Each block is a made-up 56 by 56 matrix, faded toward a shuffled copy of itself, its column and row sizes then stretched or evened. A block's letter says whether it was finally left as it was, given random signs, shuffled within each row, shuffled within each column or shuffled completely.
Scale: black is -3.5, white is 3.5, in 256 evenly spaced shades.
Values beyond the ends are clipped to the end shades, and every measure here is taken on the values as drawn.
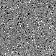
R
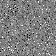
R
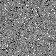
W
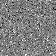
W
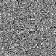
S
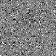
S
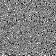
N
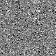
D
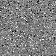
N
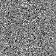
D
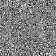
S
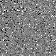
D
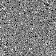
R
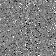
R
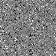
R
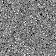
W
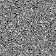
D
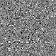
S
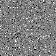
D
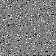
D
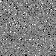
N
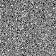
R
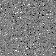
R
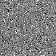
R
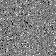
W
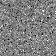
W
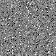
R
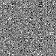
S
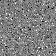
W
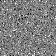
N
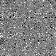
D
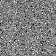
R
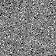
R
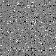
S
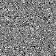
D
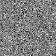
D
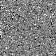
R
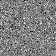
N
